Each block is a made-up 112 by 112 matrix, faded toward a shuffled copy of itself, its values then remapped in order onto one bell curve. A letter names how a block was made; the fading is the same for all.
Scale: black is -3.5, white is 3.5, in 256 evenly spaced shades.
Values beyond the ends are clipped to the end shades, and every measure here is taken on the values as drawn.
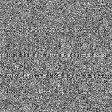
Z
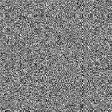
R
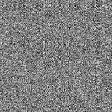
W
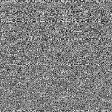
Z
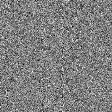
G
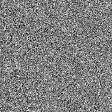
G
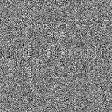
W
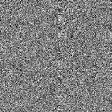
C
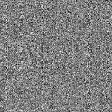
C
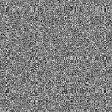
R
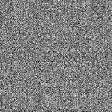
W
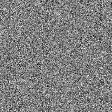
G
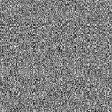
R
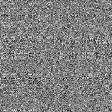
Z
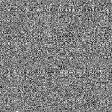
Z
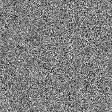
G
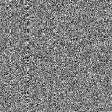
C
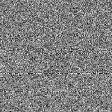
Z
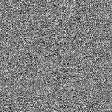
W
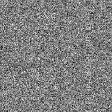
C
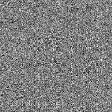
C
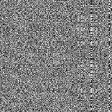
R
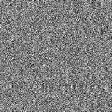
W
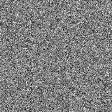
G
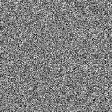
W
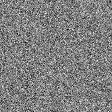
G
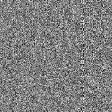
C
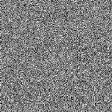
C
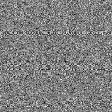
Z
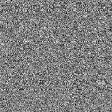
Z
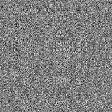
W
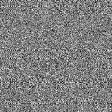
Z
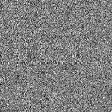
C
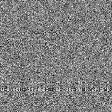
Z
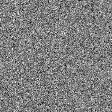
G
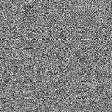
Z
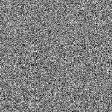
C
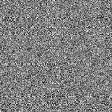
Z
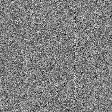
G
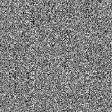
C
